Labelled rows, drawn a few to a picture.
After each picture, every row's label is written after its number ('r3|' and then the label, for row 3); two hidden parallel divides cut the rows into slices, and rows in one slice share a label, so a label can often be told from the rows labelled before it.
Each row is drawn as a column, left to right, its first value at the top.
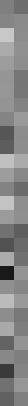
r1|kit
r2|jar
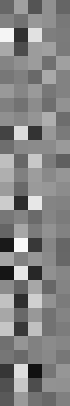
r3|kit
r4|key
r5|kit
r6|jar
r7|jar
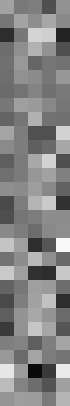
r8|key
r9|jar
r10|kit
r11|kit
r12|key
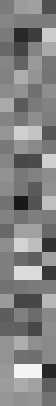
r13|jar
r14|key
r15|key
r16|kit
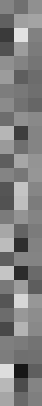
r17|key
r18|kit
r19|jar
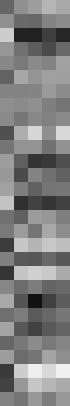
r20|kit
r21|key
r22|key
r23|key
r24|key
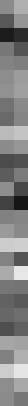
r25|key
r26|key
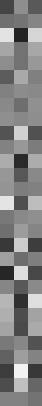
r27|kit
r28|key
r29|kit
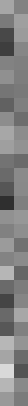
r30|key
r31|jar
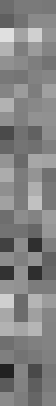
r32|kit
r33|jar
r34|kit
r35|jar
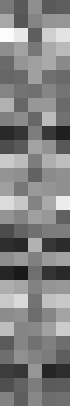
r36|kit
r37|kit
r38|jar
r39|kit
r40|kit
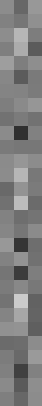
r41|jar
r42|kit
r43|jar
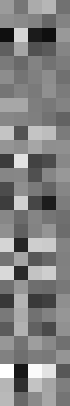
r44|key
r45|kit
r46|key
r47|key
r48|jar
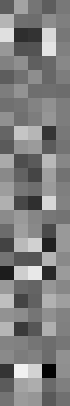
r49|kit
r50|key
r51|key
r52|kit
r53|jar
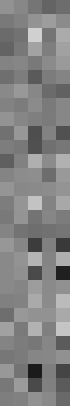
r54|jar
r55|jar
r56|kit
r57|jar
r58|kit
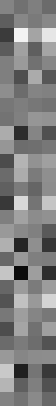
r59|key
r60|kit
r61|jar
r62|kit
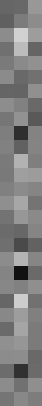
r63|jar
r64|kit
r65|jar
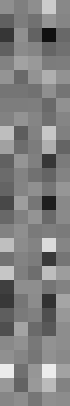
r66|key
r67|jar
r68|jar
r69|key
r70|jar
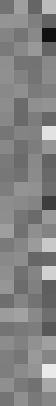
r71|jar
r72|jar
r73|jar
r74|key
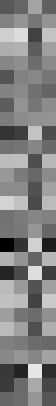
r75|kit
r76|kit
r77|key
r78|kit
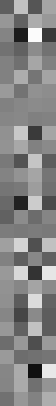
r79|jar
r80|key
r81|kit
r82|key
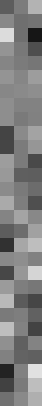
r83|kit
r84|jar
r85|key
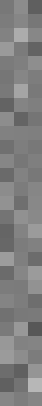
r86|jar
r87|jar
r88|jar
